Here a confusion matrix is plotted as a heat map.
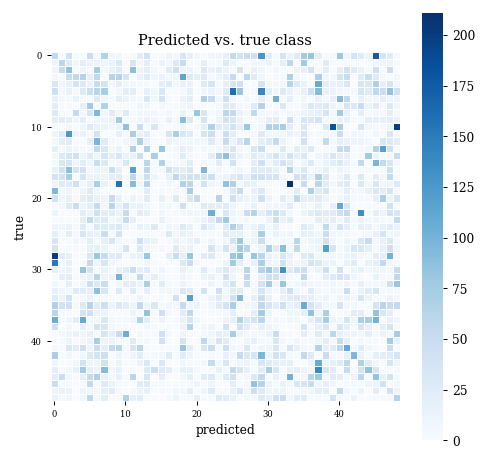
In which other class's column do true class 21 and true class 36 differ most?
40
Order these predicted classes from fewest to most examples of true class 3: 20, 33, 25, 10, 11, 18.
11, 20, 10, 25, 33, 18
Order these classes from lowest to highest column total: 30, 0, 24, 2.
30, 2, 24, 0
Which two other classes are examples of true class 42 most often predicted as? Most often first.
29, 0
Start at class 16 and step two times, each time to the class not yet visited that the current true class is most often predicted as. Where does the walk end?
2
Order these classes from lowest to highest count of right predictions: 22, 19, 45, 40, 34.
34, 40, 19, 45, 22
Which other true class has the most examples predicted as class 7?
44
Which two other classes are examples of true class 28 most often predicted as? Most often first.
0, 47
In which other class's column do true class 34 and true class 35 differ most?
19
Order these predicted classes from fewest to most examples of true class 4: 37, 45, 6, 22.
22, 6, 45, 37
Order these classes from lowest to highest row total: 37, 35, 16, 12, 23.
23, 12, 16, 37, 35
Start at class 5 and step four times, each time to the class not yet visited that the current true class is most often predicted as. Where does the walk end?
45
